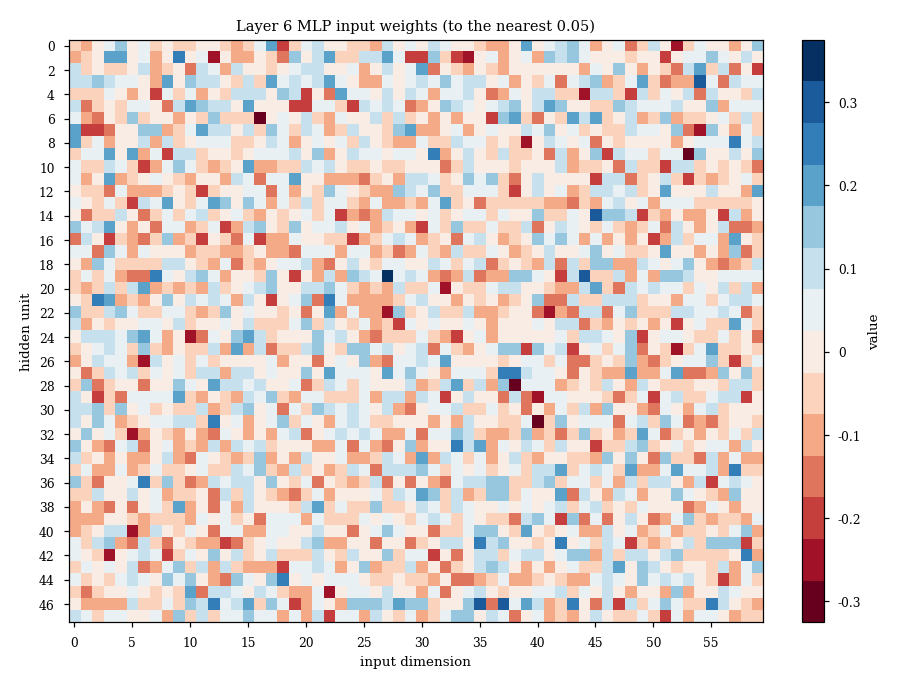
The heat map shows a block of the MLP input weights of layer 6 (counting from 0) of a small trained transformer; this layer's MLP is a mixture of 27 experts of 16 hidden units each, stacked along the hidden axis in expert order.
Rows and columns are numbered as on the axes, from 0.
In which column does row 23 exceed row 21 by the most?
42
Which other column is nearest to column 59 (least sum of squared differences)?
31
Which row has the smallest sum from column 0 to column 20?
16
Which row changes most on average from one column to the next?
46
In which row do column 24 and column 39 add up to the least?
8
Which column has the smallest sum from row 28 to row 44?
50
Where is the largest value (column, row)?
27, 19
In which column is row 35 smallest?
26
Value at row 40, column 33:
-0.05
